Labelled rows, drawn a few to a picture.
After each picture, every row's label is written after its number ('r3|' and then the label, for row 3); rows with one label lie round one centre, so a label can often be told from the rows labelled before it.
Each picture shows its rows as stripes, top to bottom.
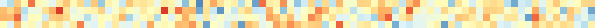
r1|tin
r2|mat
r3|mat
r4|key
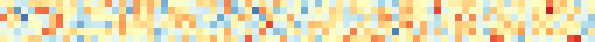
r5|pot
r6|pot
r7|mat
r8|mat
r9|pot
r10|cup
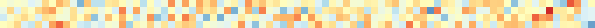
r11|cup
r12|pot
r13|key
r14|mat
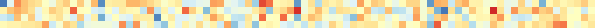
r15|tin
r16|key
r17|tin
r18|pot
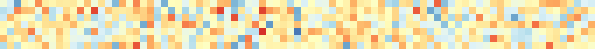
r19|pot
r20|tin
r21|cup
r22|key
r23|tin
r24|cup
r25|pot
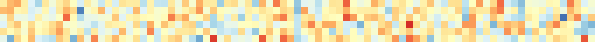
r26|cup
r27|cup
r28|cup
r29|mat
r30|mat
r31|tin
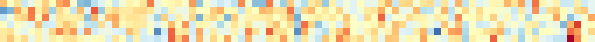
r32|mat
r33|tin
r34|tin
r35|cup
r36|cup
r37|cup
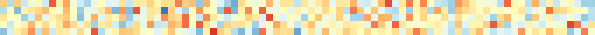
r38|mat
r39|pot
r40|mat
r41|cup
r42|tin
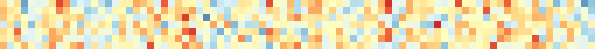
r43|mat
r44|mat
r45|key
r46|pot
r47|mat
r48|mat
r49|key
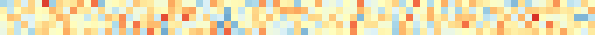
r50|tin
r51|key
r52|mat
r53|pot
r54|pot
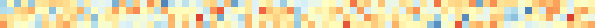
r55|pot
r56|tin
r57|cup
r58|cup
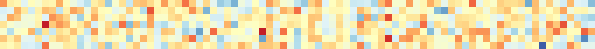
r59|mat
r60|key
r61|mat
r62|pot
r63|tin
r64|mat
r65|cup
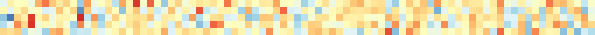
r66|pot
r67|cup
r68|tin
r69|tin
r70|mat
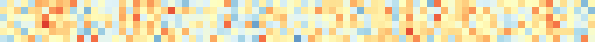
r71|pot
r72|mat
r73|pot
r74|pot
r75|mat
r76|tin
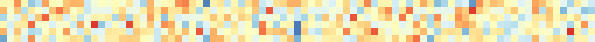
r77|key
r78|mat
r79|pot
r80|tin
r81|cup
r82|tin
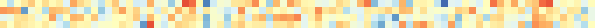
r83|key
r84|mat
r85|key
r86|key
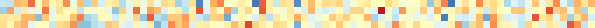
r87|tin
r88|pot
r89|key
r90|cup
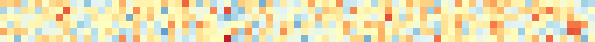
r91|mat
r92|pot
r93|mat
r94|cup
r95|cup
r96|pot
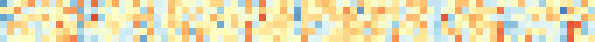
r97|tin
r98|cup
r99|tin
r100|cup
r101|cup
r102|cup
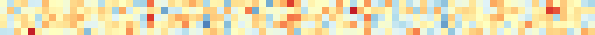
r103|key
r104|pot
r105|key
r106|key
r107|tin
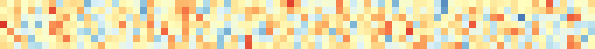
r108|key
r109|key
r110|cup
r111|mat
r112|mat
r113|cup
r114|cup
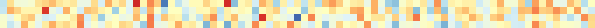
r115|pot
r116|pot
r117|tin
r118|key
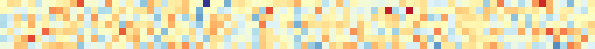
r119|key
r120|mat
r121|tin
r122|tin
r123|pot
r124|tin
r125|cup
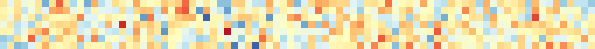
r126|mat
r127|mat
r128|key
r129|pot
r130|pot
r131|tin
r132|pot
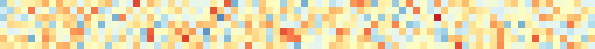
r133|pot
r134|tin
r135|pot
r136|cup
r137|key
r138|key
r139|cup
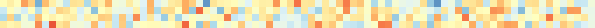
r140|key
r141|cup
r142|pot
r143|mat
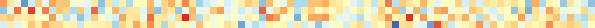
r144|mat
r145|tin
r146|mat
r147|pot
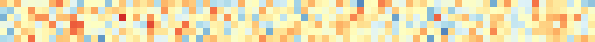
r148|mat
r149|tin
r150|pot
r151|key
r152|key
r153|tin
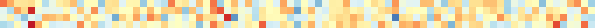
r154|cup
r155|tin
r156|pot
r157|tin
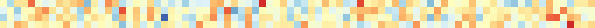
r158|tin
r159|pot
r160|pot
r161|cup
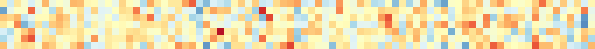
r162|key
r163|tin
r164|mat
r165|mat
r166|tin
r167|tin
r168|key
